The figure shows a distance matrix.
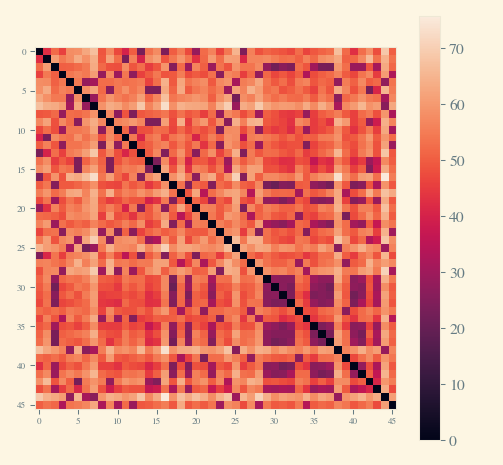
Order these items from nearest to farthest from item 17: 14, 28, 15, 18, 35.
35, 14, 15, 18, 28
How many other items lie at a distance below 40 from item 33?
4
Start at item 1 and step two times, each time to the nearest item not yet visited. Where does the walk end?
26
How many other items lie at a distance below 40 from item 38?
5
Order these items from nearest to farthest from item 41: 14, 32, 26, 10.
32, 14, 10, 26
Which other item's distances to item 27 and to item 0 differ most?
16
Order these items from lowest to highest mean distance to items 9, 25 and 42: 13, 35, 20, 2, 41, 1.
35, 2, 41, 20, 13, 1
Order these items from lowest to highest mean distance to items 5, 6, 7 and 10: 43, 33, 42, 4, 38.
4, 38, 42, 43, 33
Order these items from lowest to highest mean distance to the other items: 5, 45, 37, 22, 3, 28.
37, 22, 3, 45, 5, 28
